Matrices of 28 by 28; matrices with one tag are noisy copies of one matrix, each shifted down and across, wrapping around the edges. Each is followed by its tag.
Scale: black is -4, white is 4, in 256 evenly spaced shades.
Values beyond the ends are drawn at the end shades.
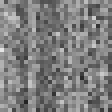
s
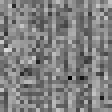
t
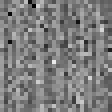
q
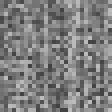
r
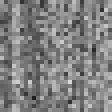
s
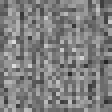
r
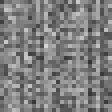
r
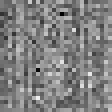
t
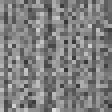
q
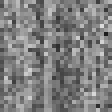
s
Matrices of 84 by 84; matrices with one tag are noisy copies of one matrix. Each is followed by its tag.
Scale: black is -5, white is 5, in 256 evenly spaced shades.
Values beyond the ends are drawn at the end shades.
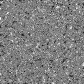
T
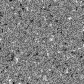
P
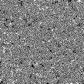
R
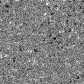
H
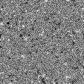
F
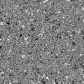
F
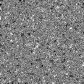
T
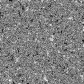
P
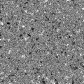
F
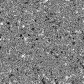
F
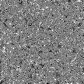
R
